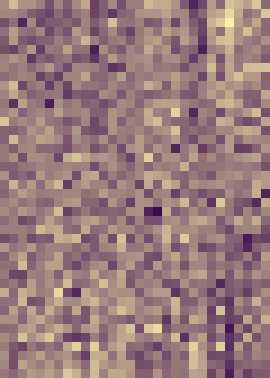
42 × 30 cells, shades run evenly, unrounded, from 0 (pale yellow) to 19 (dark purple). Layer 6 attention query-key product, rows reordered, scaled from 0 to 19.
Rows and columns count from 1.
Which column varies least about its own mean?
16
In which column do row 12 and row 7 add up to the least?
26
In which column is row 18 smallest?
17
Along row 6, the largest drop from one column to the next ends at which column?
12
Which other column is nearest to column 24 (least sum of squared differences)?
27
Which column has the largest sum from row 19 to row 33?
28
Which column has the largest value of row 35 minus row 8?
24
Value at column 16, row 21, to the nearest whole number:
14
